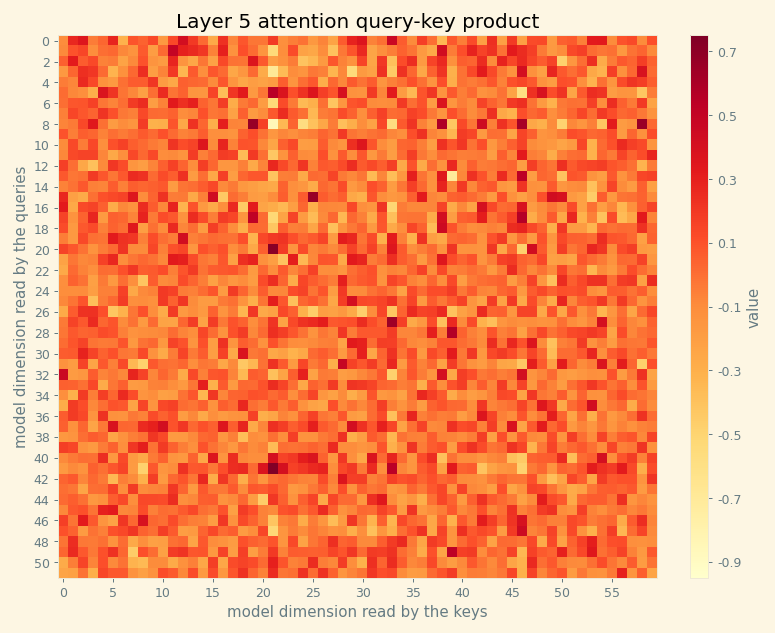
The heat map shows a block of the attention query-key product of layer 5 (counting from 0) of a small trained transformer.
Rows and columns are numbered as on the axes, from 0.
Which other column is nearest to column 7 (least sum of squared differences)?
36
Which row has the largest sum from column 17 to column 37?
41
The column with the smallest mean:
27
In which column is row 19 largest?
12
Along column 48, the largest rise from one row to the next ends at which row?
5
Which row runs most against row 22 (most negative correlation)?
48
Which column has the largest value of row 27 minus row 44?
33
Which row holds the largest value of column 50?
15
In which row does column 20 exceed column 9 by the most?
8
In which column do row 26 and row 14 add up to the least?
25
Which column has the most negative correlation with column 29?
49
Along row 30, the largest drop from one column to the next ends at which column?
31
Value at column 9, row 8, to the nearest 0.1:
-0.3
